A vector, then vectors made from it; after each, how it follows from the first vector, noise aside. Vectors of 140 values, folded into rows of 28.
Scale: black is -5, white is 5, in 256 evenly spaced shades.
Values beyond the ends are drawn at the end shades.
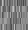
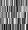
reversed, scaled up.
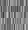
wrapped around.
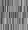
wrapped around.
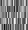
reversed, scaled up.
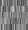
copied.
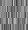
reversed.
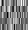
negated, scaled up.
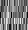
wrapped around, negated, scaled up.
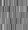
partly zeroed.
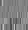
partly zeroed.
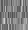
wrapped around.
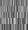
reversed.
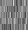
reversed.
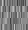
copied.
